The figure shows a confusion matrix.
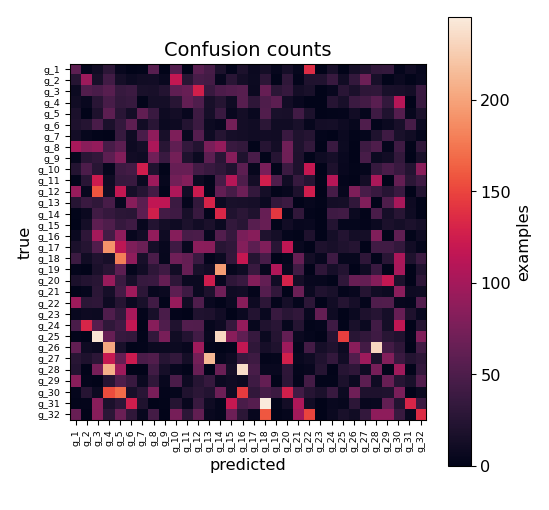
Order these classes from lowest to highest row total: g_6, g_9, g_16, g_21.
g_6, g_21, g_9, g_16
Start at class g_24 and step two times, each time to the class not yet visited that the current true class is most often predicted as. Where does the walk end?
g_10
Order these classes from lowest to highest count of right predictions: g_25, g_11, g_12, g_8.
g_11, g_8, g_12, g_25
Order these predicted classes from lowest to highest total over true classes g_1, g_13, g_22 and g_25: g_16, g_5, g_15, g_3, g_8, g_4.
g_5, g_15, g_4, g_16, g_8, g_3
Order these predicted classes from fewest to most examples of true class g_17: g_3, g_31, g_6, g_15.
g_31, g_15, g_3, g_6
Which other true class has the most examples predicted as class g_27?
g_13
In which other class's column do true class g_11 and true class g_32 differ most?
g_22
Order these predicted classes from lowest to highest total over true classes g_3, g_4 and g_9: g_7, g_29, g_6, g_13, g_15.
g_7, g_29, g_6, g_13, g_15
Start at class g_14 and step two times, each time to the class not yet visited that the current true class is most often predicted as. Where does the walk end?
g_30
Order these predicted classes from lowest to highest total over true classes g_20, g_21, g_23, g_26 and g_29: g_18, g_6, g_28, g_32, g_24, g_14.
g_24, g_14, g_32, g_18, g_6, g_28
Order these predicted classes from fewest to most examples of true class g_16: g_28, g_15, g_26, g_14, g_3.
g_26, g_15, g_14, g_28, g_3
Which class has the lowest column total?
g_23
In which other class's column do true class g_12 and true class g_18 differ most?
g_3
